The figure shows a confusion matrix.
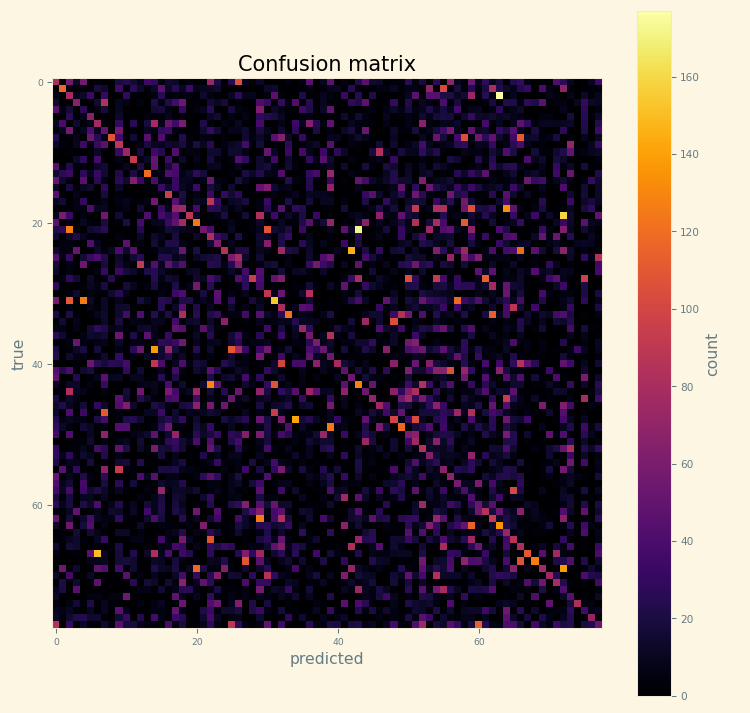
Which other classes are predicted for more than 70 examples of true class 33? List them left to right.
18, 49, 62
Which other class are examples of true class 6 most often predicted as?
14
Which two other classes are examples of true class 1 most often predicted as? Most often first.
55, 62
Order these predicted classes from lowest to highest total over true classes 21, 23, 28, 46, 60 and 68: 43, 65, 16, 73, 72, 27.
65, 16, 73, 72, 27, 43
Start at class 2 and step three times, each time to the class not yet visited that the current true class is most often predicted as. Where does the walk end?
41
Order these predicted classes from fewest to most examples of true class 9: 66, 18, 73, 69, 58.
69, 18, 58, 66, 73
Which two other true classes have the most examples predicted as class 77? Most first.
25, 19
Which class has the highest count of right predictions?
31
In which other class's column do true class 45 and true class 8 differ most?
66
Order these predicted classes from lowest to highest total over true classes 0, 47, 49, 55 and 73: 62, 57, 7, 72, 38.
38, 62, 57, 72, 7
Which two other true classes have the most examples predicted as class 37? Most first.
40, 26
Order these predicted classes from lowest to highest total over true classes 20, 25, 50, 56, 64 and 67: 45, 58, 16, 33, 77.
33, 45, 16, 77, 58
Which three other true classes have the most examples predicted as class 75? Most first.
28, 45, 42
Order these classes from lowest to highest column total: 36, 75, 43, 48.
48, 36, 75, 43
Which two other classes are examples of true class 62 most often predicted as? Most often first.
29, 32
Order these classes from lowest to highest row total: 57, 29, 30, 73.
73, 57, 30, 29
